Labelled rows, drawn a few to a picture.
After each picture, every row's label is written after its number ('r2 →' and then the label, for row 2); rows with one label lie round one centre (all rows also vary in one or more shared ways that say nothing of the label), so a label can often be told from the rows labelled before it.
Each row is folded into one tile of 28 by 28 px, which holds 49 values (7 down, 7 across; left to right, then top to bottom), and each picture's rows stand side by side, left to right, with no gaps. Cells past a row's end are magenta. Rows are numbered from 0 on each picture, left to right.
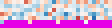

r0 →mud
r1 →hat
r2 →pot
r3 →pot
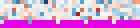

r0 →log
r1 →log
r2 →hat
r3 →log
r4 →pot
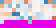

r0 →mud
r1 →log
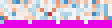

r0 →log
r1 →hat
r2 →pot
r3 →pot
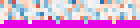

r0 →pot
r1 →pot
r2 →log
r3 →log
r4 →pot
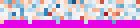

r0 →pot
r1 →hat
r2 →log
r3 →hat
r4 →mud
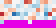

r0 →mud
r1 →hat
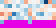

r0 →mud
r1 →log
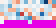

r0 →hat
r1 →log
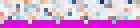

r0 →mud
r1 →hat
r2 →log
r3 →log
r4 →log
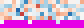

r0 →hat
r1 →pot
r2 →mud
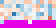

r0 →mud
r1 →pot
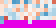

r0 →log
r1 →mud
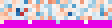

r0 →hat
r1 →pot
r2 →mud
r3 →hat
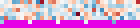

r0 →log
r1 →pot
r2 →hat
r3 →hat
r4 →mud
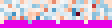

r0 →pot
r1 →mud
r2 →hat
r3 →pot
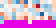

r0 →log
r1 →pot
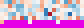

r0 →pot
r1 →hat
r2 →pot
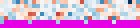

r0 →log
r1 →mud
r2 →mud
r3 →log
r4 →log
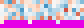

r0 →pot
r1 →pot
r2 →hat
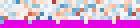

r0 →log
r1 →mud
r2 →hat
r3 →hat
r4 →hat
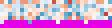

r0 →pot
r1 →mud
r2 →pot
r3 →hat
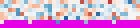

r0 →hat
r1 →pot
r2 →mud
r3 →mud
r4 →log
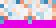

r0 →log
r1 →log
